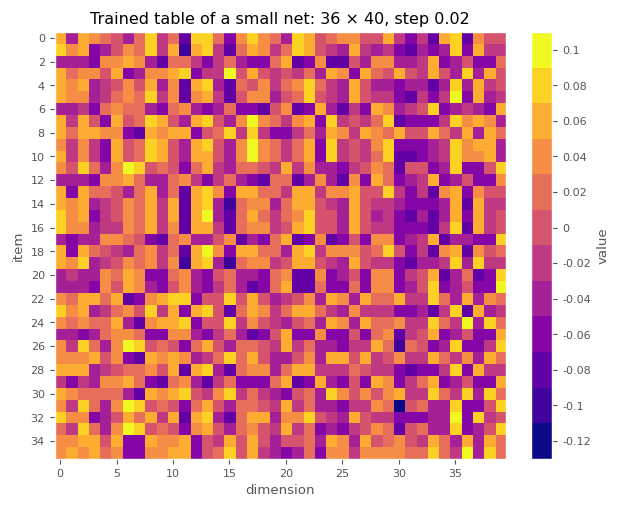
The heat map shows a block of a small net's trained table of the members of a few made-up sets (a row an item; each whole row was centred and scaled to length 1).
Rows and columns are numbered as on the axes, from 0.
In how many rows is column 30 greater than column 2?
2
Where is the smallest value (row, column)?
31, 30
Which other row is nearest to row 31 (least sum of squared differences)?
26
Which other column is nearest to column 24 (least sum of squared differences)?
38
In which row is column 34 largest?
0
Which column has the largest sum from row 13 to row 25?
10
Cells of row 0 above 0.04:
11
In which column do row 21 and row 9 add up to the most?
29
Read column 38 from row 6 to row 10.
-0.06 0.04 0.06 0.06 0.06
